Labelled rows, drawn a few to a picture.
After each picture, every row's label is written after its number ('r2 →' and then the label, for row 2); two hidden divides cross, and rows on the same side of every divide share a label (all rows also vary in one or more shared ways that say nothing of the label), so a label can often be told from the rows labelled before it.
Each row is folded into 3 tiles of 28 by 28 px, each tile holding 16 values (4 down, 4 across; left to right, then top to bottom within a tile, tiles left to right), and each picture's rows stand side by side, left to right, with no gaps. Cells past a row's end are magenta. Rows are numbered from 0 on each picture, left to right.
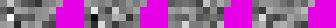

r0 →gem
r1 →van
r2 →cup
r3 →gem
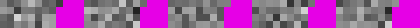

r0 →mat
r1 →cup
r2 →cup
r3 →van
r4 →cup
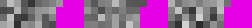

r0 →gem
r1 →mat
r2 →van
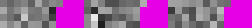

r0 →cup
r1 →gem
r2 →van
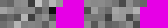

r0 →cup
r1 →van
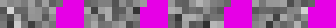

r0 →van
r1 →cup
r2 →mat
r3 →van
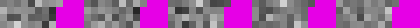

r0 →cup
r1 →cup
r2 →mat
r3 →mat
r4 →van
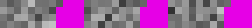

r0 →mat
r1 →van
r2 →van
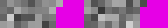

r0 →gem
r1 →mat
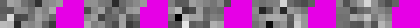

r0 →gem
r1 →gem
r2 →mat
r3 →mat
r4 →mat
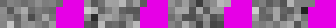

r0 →cup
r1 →mat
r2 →gem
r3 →cup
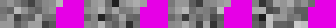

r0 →gem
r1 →gem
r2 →gem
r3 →mat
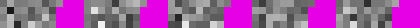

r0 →cup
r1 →gem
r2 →mat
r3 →mat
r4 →gem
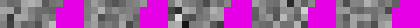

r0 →mat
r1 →gem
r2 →gem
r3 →van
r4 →mat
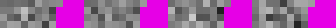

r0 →cup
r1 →cup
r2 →cup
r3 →gem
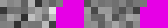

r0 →van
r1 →cup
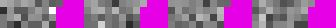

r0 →van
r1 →gem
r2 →van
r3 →gem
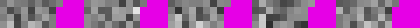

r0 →cup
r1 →van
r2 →cup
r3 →gem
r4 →cup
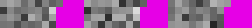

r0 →van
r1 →van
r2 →gem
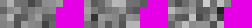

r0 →gem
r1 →mat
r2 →cup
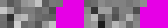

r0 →mat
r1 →cup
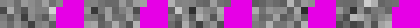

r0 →van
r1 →cup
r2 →van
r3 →cup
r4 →mat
